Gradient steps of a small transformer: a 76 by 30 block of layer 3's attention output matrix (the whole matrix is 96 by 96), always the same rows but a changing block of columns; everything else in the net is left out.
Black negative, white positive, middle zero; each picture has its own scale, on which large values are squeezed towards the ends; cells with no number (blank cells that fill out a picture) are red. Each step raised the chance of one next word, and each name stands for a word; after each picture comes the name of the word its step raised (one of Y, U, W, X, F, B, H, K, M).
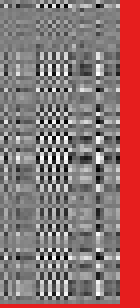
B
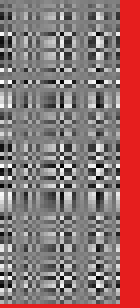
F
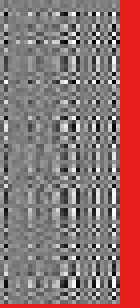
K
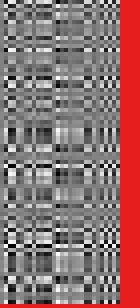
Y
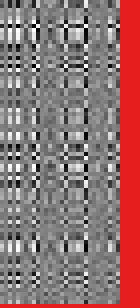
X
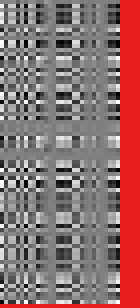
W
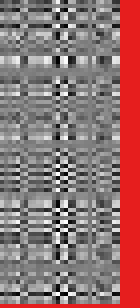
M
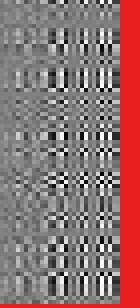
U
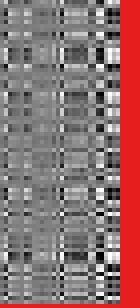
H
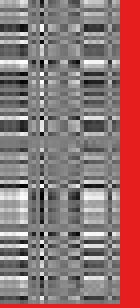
K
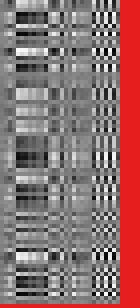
H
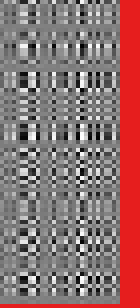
U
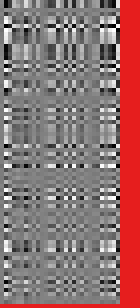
X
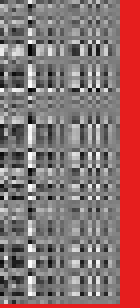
U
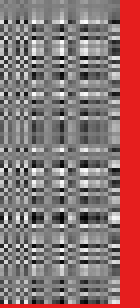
W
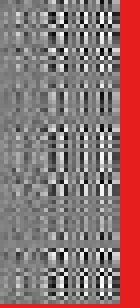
H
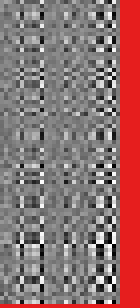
Y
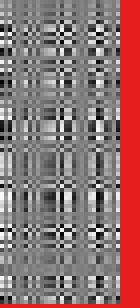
K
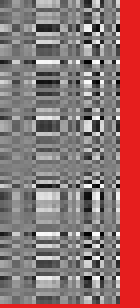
K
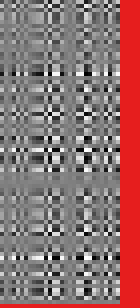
B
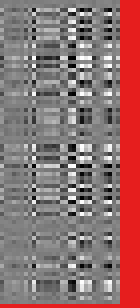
X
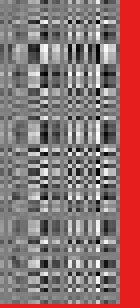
U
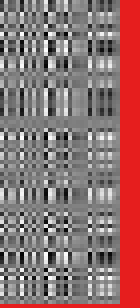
H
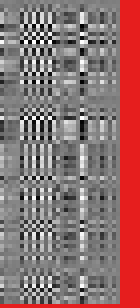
K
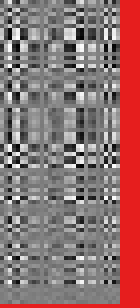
X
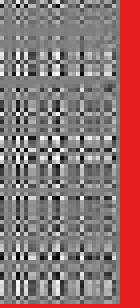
B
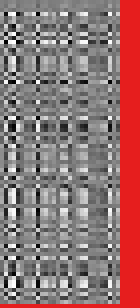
K
